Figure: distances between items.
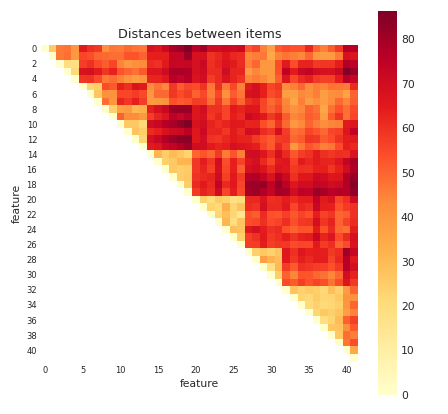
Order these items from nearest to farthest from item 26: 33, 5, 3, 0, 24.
24, 5, 33, 3, 0
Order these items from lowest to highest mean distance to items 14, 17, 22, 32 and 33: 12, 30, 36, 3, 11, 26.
26, 36, 30, 11, 12, 3
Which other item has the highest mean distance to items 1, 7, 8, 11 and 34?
19
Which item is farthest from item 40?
3
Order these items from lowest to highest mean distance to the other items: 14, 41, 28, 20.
14, 20, 28, 41
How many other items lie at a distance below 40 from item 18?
5
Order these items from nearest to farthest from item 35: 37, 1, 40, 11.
37, 40, 1, 11
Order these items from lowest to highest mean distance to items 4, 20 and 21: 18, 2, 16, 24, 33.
24, 2, 33, 16, 18
